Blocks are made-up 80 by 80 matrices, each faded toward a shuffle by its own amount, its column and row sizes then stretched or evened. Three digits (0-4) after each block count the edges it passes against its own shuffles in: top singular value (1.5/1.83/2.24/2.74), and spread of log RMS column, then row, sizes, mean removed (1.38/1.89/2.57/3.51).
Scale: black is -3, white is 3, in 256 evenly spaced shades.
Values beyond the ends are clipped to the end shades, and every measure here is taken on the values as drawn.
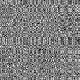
4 0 0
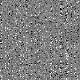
1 3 0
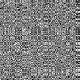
4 2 0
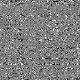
0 1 3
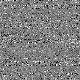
1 0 3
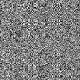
3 1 2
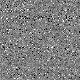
0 1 2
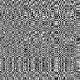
4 3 2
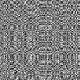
4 2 0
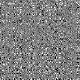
2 3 2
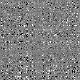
0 3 3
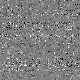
0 1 3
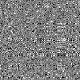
3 0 2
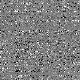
0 2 3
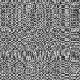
4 1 2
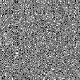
2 1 0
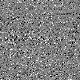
1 0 2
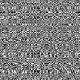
3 1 4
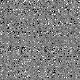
0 2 3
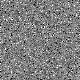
0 1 0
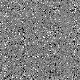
1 2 1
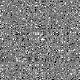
2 2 2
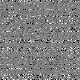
0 1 4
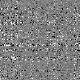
0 3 3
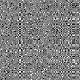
4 2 2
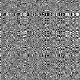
4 3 3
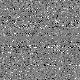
0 0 3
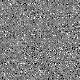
0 1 2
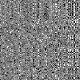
3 3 0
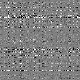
1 3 4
